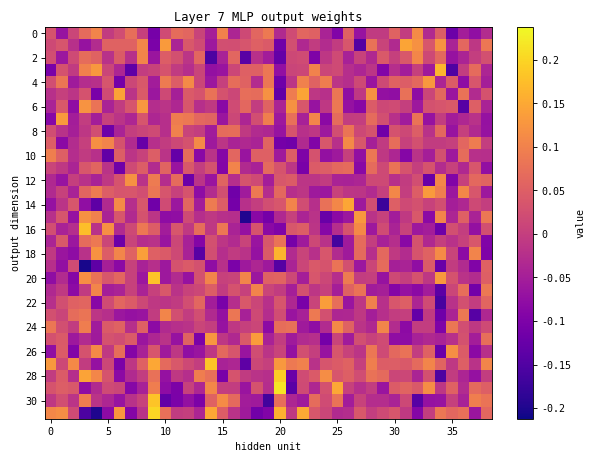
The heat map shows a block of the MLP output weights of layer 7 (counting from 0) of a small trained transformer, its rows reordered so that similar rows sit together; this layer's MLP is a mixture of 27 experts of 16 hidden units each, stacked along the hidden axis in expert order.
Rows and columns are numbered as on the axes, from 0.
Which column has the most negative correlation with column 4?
2
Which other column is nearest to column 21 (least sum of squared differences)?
8
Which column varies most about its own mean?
20
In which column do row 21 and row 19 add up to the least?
34
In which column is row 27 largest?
14
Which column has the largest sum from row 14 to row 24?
3
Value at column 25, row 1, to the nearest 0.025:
0
